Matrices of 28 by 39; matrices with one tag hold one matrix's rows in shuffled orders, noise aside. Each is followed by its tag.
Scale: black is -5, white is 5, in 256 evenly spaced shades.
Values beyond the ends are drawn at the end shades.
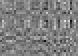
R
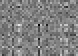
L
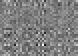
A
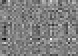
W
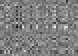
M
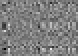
W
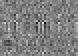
A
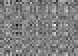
M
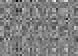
M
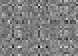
L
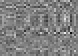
R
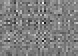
A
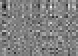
W
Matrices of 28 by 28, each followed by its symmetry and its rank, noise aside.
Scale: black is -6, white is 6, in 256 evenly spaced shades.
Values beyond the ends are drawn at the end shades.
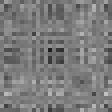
symmetric, rank two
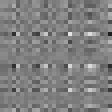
no symmetry, rank one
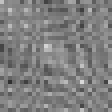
symmetric, rank two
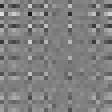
no symmetry, rank one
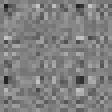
symmetric, rank two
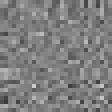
no symmetry, rank three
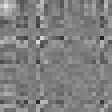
symmetric, rank two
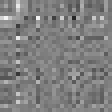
symmetric, rank two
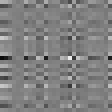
no symmetry, rank one
